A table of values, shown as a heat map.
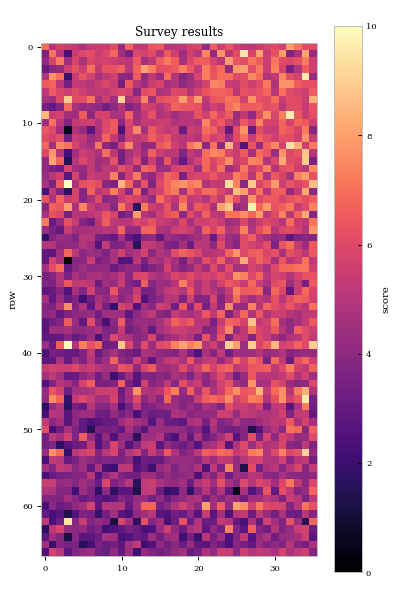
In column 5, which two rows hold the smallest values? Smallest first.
65, 33
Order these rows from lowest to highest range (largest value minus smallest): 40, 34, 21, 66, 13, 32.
40, 66, 32, 34, 13, 21
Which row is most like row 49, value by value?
59
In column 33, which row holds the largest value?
13
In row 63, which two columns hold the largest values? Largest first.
24, 27
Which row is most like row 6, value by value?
42
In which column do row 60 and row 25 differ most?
25
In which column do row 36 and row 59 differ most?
27
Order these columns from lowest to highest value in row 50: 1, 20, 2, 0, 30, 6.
6, 1, 2, 20, 30, 0
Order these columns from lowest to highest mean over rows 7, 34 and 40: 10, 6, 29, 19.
19, 6, 29, 10
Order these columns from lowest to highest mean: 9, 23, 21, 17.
9, 17, 21, 23
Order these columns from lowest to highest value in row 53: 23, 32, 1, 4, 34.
4, 32, 23, 1, 34
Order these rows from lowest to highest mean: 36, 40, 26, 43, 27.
40, 43, 26, 36, 27
